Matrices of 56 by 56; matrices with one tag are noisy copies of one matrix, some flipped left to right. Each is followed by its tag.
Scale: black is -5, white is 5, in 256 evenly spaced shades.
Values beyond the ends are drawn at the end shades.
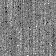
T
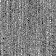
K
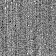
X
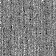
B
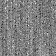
X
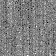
T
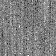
T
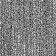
B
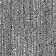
B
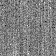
X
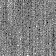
T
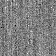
X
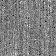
X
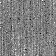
B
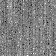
T
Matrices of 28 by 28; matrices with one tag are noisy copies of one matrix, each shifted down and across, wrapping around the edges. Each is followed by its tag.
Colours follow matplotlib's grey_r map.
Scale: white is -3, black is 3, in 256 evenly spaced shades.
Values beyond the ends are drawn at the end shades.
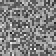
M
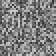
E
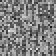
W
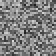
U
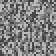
E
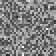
M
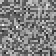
U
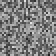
E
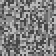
W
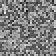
U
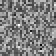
E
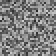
U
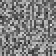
E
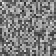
E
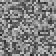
U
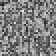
W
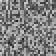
E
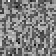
W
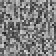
W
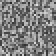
W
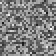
U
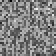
E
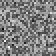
M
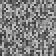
E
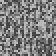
W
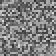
U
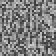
W
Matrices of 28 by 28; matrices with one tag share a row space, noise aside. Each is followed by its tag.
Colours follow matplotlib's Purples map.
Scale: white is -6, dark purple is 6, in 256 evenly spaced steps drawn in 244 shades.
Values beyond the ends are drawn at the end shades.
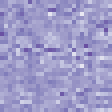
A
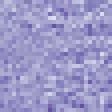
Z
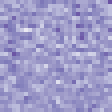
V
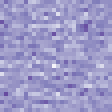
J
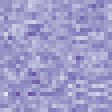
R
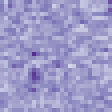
R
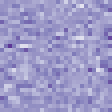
V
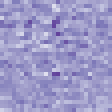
J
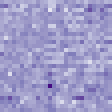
Z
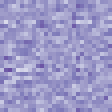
V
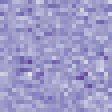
A
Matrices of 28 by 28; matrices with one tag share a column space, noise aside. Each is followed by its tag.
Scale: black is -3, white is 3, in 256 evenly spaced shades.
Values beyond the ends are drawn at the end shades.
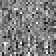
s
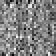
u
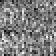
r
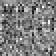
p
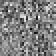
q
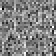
s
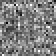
p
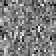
r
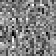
r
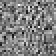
q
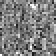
u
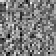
u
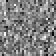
r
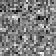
q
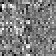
p
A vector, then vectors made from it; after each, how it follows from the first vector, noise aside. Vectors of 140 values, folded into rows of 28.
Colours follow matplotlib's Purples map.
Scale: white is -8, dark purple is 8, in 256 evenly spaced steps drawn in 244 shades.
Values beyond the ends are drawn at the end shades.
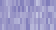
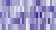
negated, scaled up.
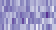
wrapped around, scaled up.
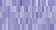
sign-scrambled.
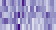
reversed, negated, scaled up.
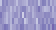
wrapped around.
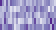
wrapped around, scaled up.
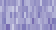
wrapped around.
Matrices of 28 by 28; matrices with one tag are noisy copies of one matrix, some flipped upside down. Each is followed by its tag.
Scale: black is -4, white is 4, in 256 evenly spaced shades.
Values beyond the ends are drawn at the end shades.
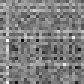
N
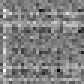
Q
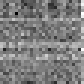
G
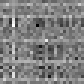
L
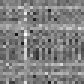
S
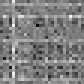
L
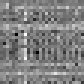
S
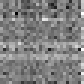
G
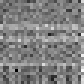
G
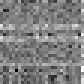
G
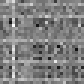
L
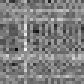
S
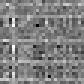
L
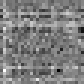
Q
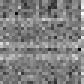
G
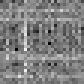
S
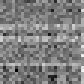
G
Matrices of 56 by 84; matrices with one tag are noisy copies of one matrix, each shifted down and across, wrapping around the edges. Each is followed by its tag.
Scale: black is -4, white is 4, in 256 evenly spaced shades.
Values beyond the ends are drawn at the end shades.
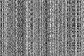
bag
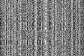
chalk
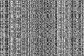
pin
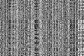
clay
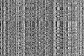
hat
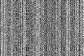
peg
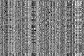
clay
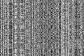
pin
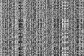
clay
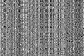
bag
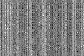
peg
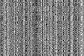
chalk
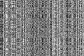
pin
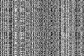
pin
